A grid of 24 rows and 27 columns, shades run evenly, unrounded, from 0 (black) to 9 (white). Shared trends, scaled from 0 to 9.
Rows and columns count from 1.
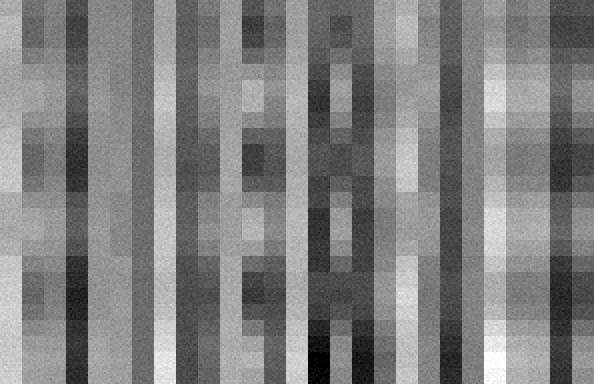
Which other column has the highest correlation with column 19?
1
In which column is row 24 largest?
23
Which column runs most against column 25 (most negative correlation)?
18
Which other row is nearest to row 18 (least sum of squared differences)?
11
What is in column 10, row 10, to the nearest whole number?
3
